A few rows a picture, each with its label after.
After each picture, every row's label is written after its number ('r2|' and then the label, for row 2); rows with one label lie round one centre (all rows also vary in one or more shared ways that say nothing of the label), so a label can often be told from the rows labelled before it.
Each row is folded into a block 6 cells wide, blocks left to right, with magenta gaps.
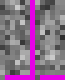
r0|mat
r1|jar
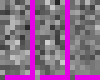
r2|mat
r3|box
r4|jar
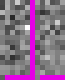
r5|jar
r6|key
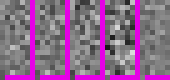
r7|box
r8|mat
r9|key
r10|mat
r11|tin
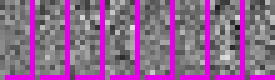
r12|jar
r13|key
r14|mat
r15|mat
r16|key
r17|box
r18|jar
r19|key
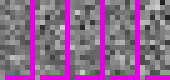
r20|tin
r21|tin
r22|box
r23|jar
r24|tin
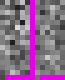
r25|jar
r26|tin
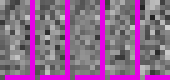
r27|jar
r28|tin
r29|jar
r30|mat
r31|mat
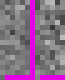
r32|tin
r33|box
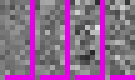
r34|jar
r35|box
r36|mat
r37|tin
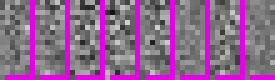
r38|jar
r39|jar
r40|jar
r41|key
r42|mat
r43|mat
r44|tin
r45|box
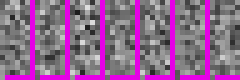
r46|tin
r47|box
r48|key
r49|box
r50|jar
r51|jar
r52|mat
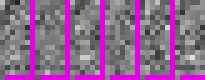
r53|key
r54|box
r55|jar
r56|mat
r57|mat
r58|jar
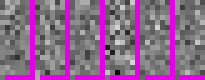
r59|mat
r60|jar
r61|box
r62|jar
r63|mat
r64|key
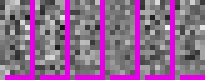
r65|key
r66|jar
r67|box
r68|key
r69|jar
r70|mat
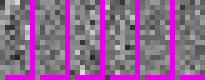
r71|box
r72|mat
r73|tin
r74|box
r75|box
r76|key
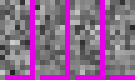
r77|jar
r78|tin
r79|tin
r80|mat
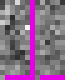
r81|tin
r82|mat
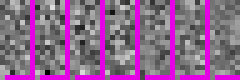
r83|key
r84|jar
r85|tin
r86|mat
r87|jar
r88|box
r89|key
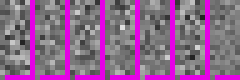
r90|box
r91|mat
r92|mat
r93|jar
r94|key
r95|mat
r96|jar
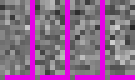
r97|jar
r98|mat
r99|key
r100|mat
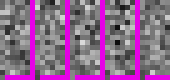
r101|tin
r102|key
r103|box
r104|jar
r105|box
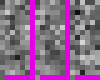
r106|box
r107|tin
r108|key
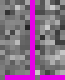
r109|tin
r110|mat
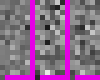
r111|box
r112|box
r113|tin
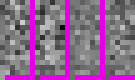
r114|key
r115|mat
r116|box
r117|mat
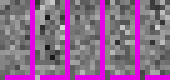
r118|mat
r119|tin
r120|mat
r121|mat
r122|jar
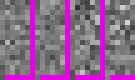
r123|mat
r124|box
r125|key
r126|key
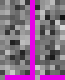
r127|key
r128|key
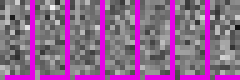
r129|jar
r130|tin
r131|jar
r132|key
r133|key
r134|jar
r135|box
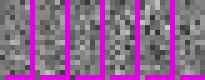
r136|jar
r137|key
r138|mat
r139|tin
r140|tin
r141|tin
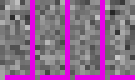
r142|tin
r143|jar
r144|tin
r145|tin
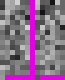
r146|mat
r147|key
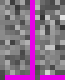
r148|mat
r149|box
